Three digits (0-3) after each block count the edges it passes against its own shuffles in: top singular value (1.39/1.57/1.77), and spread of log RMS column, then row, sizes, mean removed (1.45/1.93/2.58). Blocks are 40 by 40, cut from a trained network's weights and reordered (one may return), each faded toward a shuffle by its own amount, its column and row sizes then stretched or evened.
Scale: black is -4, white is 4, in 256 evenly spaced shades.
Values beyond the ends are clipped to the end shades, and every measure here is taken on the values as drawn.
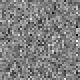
1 1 0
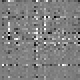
1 2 3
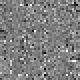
0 2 1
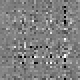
3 2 2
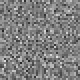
1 0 0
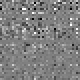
2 2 3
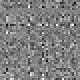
3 2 2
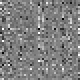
1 3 1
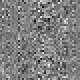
2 3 0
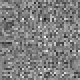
2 1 2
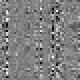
3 3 0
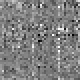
1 2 2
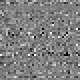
0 1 3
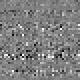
0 0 3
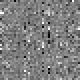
0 2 1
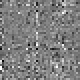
2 2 2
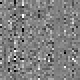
1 3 0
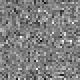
0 1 2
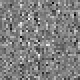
2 2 1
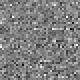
0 0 2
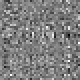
2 2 2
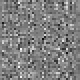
2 3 1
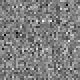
0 0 1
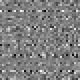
2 0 3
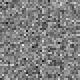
2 1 0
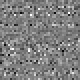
0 0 3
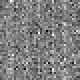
1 1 1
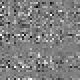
0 3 3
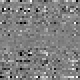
1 1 3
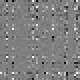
1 3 2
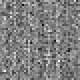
1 0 1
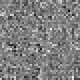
1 0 2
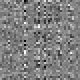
2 3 0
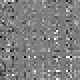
0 3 2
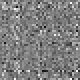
1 1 2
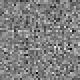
1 1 1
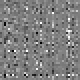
0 3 1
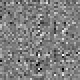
0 2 1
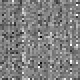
2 2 1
